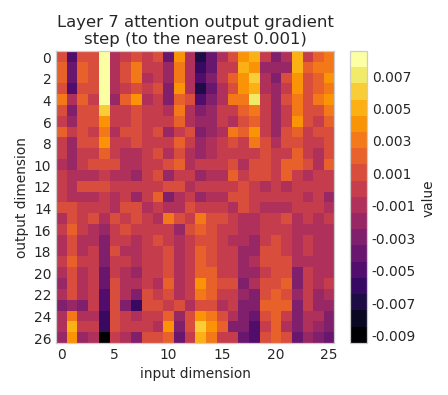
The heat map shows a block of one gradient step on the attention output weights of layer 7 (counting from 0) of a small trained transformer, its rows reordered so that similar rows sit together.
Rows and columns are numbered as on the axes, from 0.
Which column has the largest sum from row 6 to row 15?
4
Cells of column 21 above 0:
13
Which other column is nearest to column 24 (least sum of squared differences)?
0
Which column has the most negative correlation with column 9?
15
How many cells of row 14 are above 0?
6
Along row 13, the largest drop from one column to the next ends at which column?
10
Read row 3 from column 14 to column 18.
-0.004 -0.001 0.001 0.004 0.005
